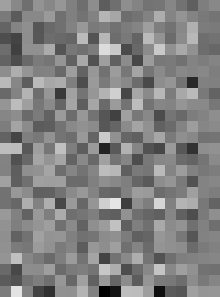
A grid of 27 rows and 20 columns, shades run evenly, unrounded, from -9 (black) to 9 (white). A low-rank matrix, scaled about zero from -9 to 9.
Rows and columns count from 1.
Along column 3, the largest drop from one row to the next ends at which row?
20
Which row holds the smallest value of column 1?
4
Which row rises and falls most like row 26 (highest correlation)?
6
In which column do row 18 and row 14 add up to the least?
10
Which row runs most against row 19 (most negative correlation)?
11
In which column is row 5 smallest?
2
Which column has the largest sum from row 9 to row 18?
1
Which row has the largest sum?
19
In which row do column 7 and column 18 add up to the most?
9
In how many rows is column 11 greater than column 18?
18
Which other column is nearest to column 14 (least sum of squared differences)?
8
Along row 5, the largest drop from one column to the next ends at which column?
12
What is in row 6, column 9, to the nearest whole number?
-3
